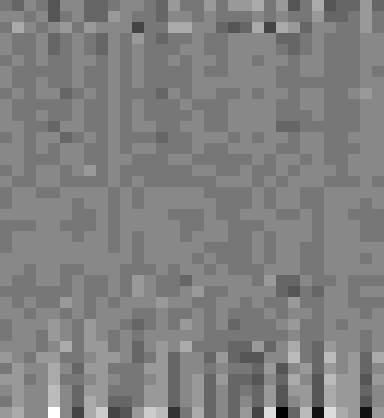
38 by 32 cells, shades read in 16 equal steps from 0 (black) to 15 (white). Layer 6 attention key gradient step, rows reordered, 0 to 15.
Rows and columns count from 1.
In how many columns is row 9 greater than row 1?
14
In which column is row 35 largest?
28
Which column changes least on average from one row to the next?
29
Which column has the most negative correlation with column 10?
13
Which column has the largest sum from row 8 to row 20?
31
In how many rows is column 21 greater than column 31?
7
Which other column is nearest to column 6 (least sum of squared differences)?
3
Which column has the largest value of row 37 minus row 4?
5
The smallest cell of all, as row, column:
38, 24
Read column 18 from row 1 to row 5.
9 8 8 7 7
